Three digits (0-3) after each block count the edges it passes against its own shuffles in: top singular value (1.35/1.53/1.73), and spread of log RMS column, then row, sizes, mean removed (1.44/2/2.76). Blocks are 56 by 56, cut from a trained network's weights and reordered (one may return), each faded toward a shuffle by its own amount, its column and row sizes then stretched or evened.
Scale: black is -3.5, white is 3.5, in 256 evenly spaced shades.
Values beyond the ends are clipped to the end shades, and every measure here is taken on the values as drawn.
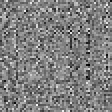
3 2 0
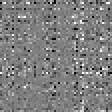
0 3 3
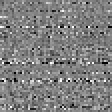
1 0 3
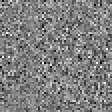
1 1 1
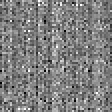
3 1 2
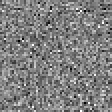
0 0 0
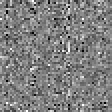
2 2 1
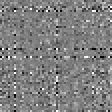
3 2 3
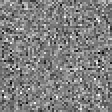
0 1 0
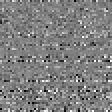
0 0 3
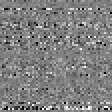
1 0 3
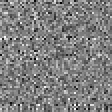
3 1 2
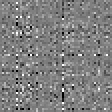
3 3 2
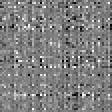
3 2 3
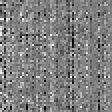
3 3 2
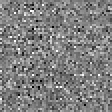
0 1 2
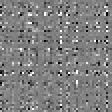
3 3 3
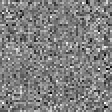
2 2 1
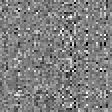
3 3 1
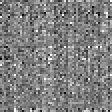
2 1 2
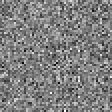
2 1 0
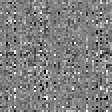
0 3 2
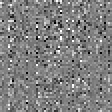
0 3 2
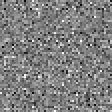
0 1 1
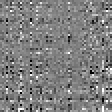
2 3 2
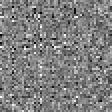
3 2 1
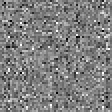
2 2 1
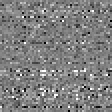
0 1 3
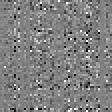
0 3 2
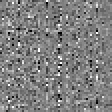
0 3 0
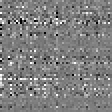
2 2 3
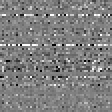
2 0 3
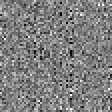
2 2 0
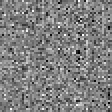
1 2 1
